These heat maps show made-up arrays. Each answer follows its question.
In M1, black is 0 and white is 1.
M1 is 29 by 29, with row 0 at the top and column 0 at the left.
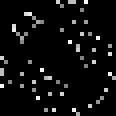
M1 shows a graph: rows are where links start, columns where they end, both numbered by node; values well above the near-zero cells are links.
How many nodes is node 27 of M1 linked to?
3
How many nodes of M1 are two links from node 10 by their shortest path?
4
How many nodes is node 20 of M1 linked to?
3
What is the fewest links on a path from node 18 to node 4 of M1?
5
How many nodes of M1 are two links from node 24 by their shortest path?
1
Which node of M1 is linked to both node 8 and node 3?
node 6
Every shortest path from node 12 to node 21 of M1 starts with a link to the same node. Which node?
node 19
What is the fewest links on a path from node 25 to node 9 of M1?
2
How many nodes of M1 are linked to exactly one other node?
8
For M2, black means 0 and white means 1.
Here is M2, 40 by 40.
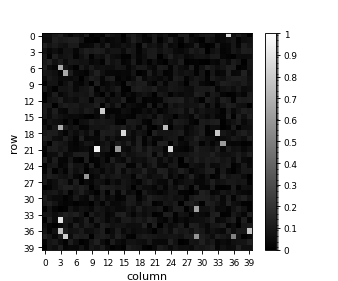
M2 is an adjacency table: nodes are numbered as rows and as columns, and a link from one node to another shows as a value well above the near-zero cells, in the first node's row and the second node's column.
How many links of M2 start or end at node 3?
4
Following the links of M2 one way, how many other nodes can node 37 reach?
5
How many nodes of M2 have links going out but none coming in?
10
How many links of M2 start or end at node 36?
3
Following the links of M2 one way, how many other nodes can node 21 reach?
4
